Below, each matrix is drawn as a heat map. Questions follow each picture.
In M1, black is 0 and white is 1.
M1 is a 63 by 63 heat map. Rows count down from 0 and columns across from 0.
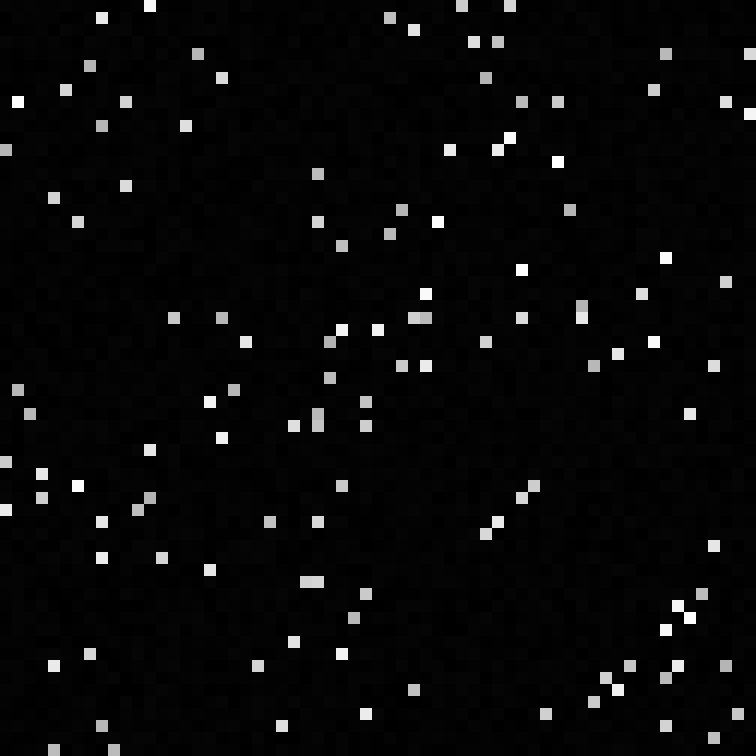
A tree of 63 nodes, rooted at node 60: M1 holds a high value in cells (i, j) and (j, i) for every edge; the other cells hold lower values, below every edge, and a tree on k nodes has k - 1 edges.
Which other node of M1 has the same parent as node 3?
12
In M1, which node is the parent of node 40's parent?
18
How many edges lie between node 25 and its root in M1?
5
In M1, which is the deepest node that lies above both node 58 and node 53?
35
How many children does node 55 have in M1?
4
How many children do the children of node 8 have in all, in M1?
6
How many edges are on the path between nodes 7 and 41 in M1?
8
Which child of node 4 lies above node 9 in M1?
62
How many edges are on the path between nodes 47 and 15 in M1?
9
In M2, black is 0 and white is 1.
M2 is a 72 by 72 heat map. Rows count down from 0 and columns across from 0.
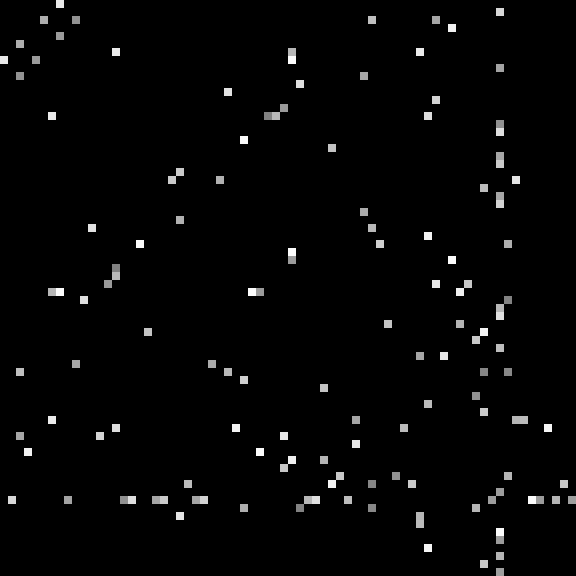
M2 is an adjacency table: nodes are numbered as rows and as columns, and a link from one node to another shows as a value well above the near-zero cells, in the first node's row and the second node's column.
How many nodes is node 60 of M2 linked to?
5
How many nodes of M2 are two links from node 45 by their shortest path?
1
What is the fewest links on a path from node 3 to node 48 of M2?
6
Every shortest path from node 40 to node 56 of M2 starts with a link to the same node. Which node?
node 57
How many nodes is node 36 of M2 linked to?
5
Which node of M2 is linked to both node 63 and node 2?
node 46
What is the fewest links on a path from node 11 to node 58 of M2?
6
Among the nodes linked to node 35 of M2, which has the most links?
node 54
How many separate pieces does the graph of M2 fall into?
3
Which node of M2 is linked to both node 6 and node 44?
node 52
